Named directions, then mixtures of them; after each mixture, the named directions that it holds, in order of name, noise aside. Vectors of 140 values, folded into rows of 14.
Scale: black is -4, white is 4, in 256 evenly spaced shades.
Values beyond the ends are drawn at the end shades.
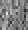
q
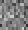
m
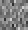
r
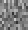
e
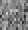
e, q.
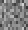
e, m.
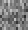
e, q.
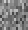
e, q.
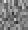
e.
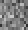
m.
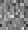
m.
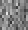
q.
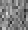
q.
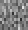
e, r.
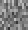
e.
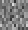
m, r.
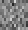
m, r.
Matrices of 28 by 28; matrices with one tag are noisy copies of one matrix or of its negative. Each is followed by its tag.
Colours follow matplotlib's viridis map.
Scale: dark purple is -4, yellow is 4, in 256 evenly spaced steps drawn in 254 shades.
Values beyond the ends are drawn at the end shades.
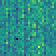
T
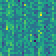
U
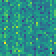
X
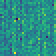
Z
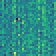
Z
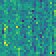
X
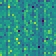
T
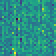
Z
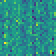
X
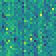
U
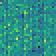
T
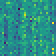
X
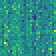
X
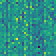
T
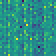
T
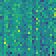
X
